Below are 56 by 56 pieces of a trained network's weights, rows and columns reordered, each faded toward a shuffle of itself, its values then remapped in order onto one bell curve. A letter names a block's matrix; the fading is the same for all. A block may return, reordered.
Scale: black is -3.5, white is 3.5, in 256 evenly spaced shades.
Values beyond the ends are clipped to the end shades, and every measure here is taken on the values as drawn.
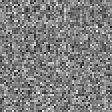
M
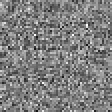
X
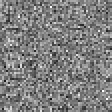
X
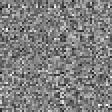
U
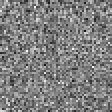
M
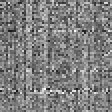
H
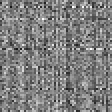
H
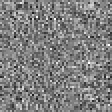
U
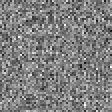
X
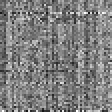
H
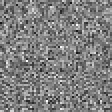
X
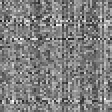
H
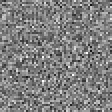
X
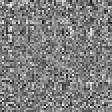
U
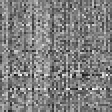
H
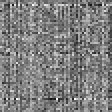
H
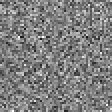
M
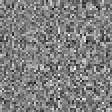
U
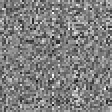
U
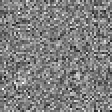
X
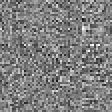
U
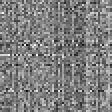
H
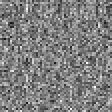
X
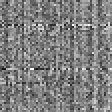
H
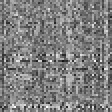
H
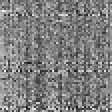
H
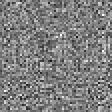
U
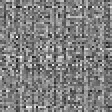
H
